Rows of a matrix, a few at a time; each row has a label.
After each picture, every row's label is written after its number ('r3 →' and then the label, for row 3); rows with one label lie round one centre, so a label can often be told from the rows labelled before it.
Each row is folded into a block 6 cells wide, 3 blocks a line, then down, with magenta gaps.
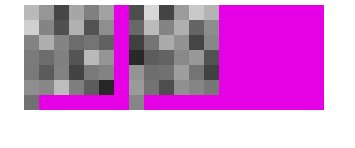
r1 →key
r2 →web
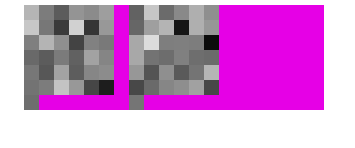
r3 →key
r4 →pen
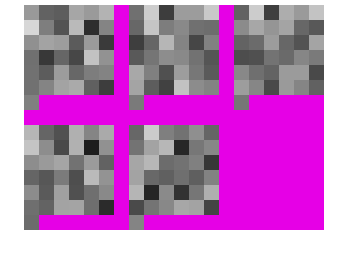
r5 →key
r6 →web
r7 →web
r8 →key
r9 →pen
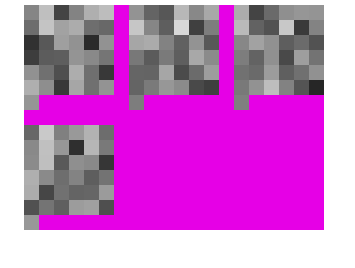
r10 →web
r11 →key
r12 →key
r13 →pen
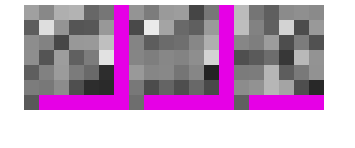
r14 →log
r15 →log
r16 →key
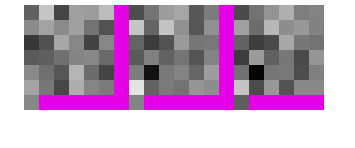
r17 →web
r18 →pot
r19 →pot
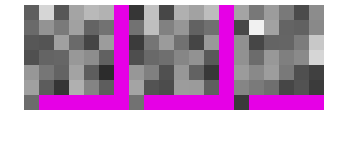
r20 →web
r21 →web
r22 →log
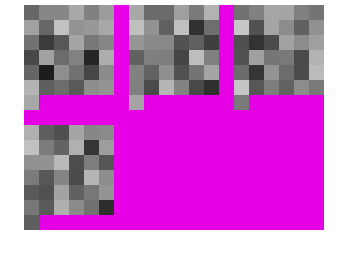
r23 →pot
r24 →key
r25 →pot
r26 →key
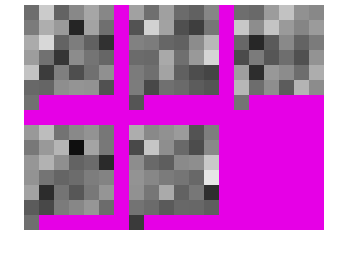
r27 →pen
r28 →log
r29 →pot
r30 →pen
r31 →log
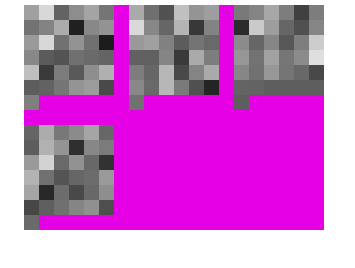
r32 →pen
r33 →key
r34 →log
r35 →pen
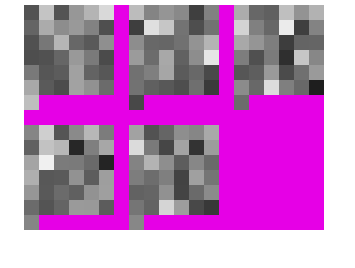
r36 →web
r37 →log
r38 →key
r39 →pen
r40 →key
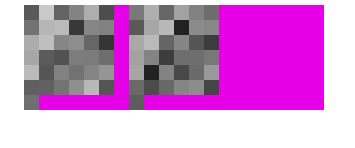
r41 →pen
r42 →pen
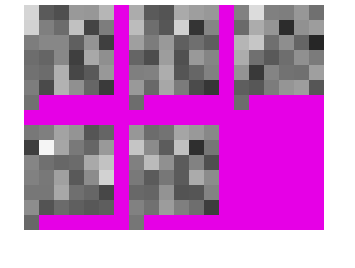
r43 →key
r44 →key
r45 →pen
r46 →log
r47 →key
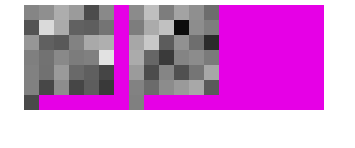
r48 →log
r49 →pen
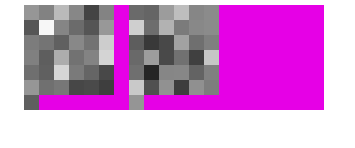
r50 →log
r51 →pot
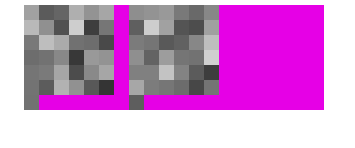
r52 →key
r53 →log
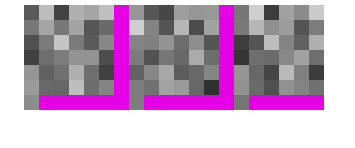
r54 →web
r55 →key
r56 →web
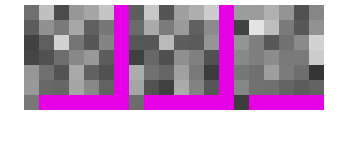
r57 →web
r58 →web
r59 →log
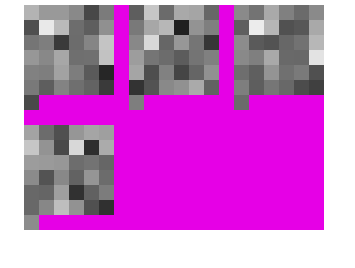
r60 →log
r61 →pen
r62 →log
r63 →key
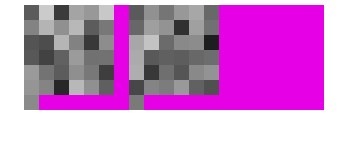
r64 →web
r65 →pen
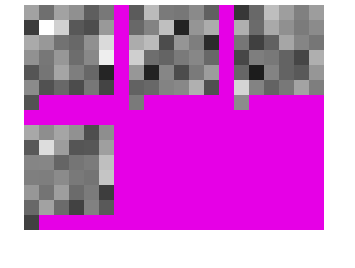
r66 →log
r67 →pen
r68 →pot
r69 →log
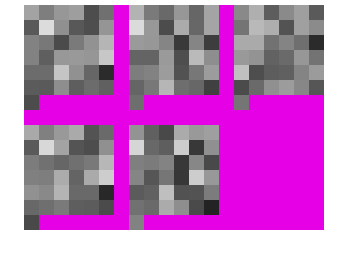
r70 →log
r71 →key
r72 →pen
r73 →log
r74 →key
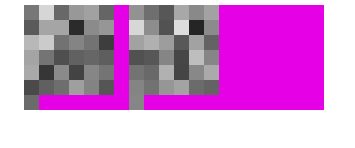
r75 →pen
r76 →key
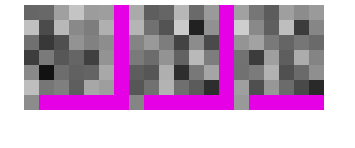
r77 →pot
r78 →key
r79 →key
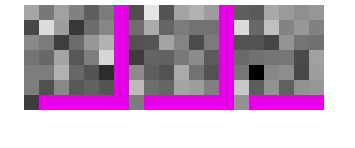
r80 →log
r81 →web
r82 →pot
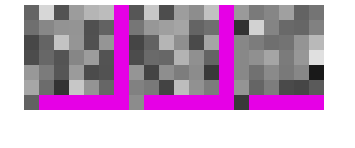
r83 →web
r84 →web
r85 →log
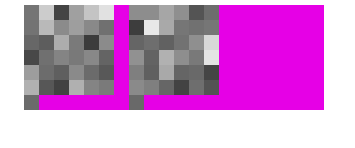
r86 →web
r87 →log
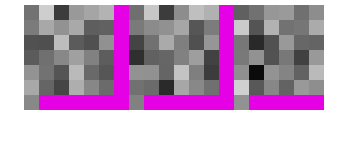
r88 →web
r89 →web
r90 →pot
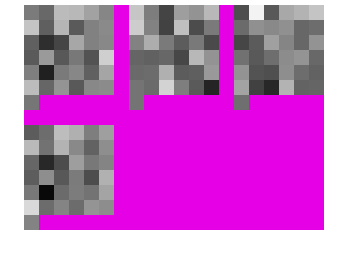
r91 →pot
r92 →key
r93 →web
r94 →pot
